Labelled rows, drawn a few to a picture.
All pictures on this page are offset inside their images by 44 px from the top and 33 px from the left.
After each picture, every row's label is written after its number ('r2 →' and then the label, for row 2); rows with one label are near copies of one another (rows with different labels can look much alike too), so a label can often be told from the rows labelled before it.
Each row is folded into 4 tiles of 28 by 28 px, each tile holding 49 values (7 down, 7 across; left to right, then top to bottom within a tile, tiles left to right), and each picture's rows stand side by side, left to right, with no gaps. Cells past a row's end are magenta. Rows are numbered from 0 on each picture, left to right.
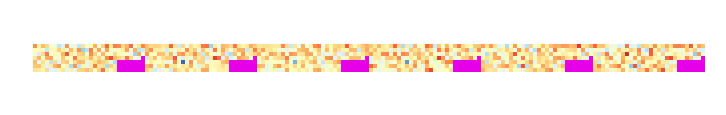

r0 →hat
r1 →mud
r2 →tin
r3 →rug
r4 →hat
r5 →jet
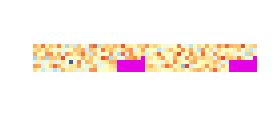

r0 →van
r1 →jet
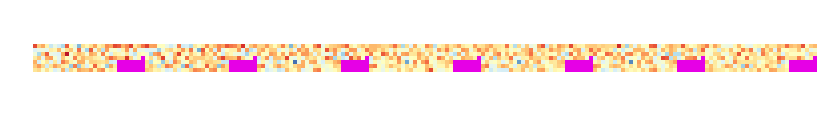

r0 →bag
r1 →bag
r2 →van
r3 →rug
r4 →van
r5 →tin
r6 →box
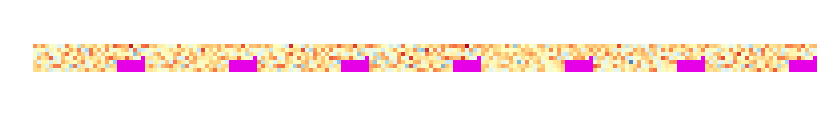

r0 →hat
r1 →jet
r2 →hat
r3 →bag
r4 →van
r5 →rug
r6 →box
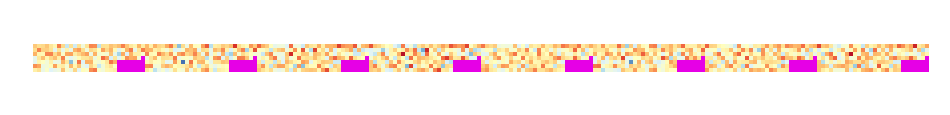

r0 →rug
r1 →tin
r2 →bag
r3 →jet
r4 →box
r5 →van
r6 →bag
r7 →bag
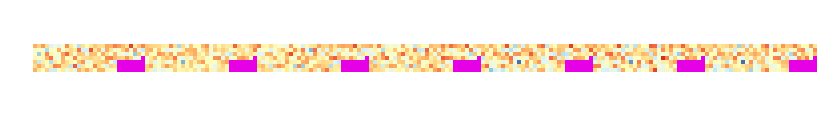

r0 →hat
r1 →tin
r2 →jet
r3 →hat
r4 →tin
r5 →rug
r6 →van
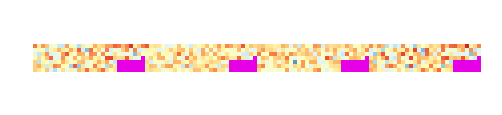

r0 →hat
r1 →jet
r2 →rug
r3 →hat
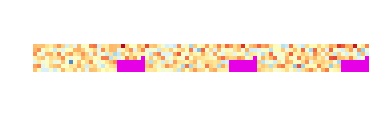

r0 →tin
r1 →bag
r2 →hat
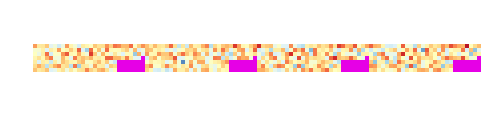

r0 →hat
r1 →tin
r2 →box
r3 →bag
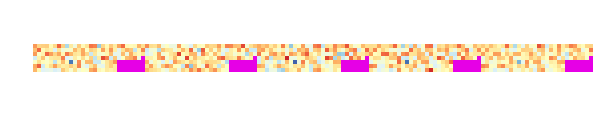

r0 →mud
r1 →box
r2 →van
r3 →rug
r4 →rug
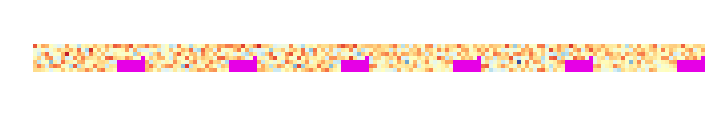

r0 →jet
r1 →hat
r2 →box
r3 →rug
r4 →tin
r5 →van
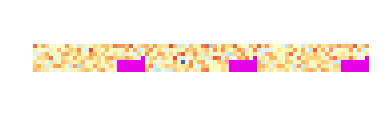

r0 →hat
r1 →mud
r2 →bag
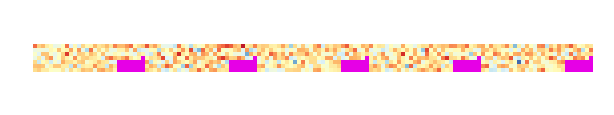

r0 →bag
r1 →hat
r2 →van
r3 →jet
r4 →van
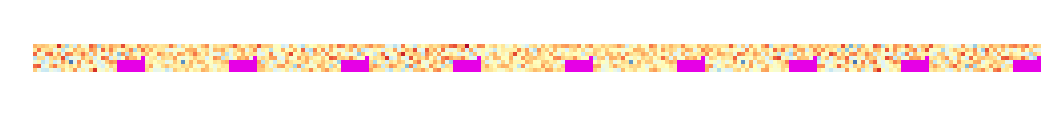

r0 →rug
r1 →tin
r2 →hat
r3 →hat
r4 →jet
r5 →van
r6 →mud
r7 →rug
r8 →jet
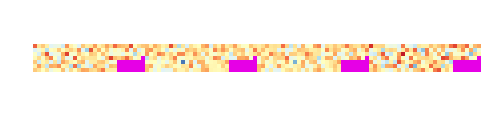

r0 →bag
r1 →mud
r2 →tin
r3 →box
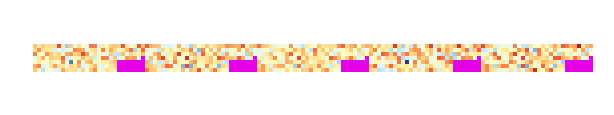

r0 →tin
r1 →box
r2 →box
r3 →tin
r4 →box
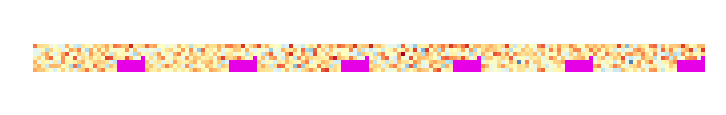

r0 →box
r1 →bag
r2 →jet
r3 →bag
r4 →rug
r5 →tin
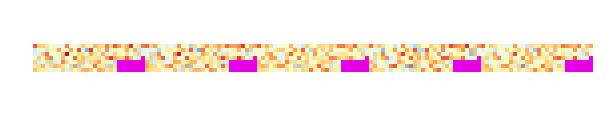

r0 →bag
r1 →bag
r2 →box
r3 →hat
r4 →jet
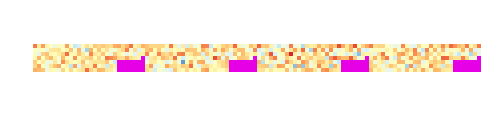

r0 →box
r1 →mud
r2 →bag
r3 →hat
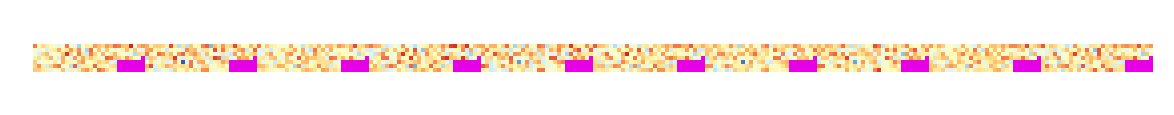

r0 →jet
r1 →mud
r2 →jet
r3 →box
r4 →rug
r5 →bag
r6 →van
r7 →rug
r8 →hat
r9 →jet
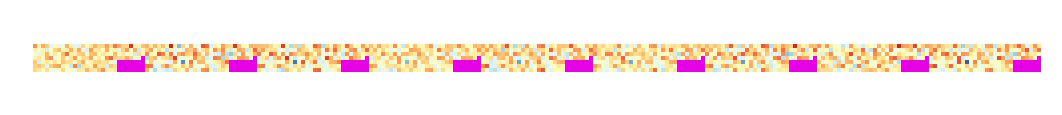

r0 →hat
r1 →tin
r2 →rug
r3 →tin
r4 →rug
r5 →rug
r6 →tin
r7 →hat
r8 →rug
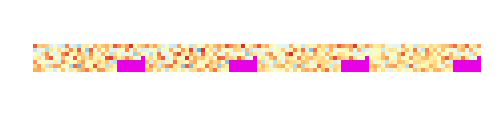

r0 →box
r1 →hat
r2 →bag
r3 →hat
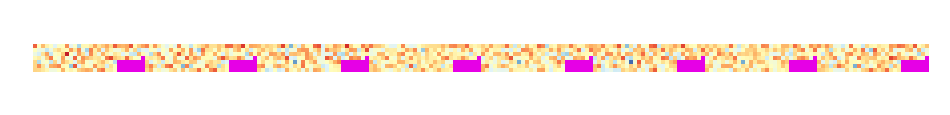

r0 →jet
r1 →jet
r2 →tin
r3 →box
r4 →tin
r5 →van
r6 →tin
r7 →hat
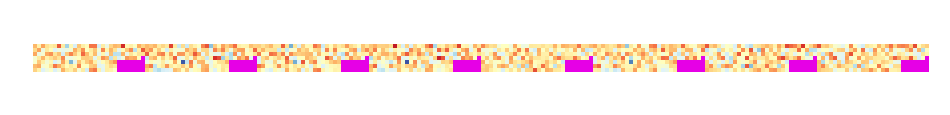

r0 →tin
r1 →mud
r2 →rug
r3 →mud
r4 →box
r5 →van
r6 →box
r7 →bag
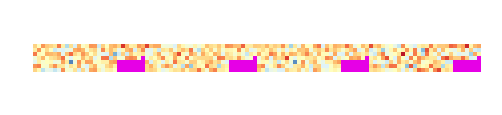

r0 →tin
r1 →box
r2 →van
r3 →jet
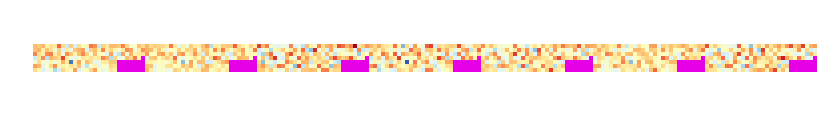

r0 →van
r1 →mud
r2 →bag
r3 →van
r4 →jet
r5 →rug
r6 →jet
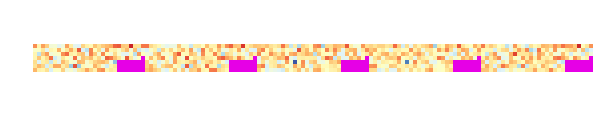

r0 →hat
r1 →box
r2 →mud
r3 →mud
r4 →hat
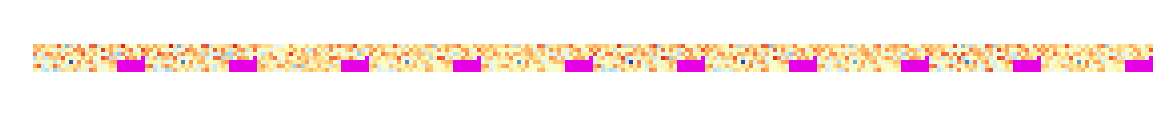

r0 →van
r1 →tin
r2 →hat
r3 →mud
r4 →van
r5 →mud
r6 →mud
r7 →van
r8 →rug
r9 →mud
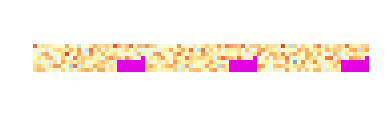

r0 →jet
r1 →bag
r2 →tin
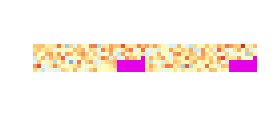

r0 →van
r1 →hat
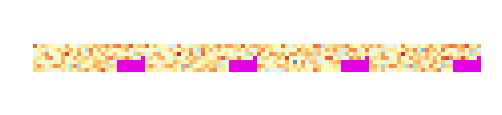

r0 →jet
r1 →jet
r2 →mud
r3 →hat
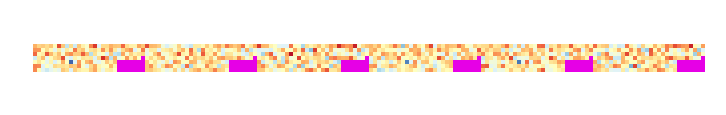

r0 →mud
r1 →box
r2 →bag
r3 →van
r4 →rug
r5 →hat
